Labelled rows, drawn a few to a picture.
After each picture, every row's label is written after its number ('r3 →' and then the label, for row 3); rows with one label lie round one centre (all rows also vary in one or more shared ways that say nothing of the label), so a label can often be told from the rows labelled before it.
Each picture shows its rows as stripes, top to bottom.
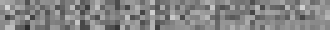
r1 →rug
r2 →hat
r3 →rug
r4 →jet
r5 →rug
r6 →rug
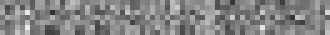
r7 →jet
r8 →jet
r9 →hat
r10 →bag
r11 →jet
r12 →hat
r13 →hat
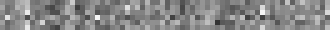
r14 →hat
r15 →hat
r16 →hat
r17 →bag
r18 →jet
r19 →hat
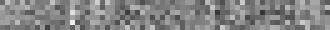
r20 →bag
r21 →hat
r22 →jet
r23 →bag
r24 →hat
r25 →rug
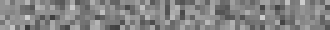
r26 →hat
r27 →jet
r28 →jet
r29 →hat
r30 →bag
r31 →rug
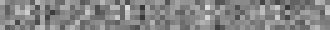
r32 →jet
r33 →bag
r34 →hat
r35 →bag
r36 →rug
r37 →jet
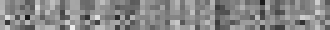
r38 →jet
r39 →jet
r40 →jet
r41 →rug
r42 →jet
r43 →jet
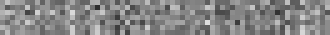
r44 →hat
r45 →jet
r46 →jet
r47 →hat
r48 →bag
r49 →hat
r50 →hat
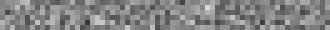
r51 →hat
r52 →bag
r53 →jet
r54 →rug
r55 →jet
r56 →rug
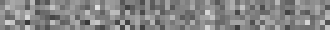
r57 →bag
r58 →bag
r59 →bag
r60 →hat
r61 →rug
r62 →bag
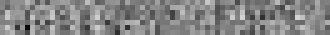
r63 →bag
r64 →jet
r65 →bag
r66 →bag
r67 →rug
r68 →rug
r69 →rug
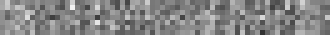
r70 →hat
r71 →hat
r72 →bag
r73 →hat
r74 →bag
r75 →bag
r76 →bag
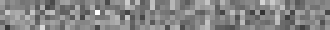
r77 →rug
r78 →rug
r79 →bag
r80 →bag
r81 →bag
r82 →jet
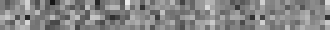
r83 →hat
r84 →bag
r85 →hat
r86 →rug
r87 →hat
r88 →hat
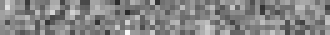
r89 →rug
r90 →bag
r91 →jet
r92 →hat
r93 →rug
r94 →bag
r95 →rug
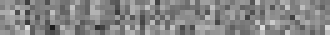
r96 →rug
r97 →hat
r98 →rug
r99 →bag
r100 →rug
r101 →hat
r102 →hat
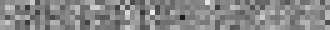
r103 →bag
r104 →rug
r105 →rug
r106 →hat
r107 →rug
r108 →rug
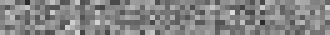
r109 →rug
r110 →hat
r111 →bag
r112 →rug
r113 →bag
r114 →jet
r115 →rug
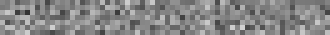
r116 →rug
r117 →bag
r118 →rug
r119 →hat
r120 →jet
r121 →bag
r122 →hat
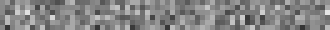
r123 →hat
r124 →bag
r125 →hat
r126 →bag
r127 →bag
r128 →jet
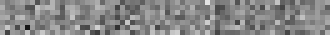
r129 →bag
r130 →jet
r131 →jet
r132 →hat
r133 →bag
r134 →rug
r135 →jet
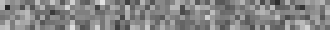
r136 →jet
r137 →jet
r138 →hat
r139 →bag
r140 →hat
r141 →hat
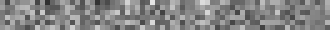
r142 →rug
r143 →hat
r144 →bag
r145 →bag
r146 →rug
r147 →jet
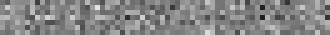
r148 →bag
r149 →bag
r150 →rug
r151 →jet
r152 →hat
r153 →rug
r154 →bag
